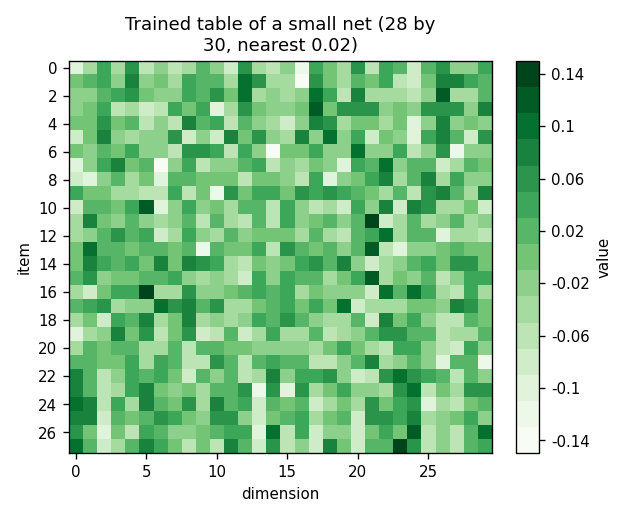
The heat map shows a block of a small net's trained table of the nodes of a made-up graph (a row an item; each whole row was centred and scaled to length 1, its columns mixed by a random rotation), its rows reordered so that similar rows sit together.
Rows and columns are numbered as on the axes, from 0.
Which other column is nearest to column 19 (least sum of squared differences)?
7
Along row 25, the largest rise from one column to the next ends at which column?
21
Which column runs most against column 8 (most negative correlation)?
11
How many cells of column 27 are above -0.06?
20
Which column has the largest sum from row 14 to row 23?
24
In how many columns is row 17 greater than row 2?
15
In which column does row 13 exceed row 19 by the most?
1
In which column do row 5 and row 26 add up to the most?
29
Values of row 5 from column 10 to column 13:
-0.08 0.08 0 0.06
